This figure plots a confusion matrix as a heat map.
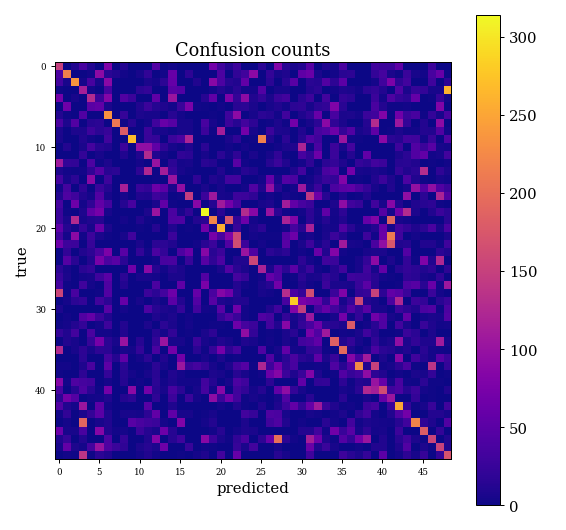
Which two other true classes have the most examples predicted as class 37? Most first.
29, 46
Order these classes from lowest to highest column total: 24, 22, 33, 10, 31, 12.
10, 24, 33, 12, 22, 31
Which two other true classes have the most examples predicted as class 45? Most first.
13, 24
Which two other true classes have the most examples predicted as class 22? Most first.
21, 6
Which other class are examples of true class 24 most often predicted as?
47
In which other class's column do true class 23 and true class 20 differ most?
31
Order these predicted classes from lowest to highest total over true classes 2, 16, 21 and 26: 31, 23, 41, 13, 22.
13, 23, 31, 22, 41
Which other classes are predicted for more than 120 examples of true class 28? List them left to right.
0, 31, 39
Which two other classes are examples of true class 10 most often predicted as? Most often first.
30, 11
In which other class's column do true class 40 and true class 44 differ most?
3
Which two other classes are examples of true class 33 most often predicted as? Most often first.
23, 31
